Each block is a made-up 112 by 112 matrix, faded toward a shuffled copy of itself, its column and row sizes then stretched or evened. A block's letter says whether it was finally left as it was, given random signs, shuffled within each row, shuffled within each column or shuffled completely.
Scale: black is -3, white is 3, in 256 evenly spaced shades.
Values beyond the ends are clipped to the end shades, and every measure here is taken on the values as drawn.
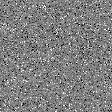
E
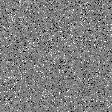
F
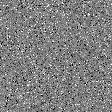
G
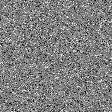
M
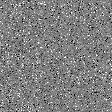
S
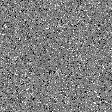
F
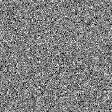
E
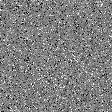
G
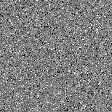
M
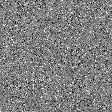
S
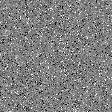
S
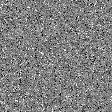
S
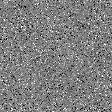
F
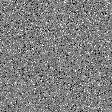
M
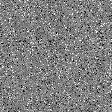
S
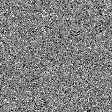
F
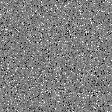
E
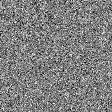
G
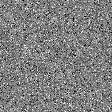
S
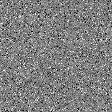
E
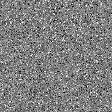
E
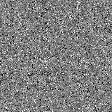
F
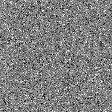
F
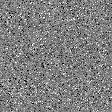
M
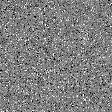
S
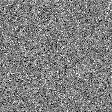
M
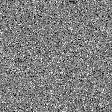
M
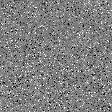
M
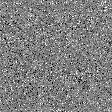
M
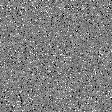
M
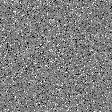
G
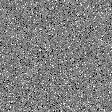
G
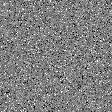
G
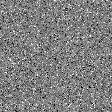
S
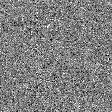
S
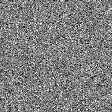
E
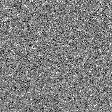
M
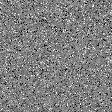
M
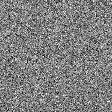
S
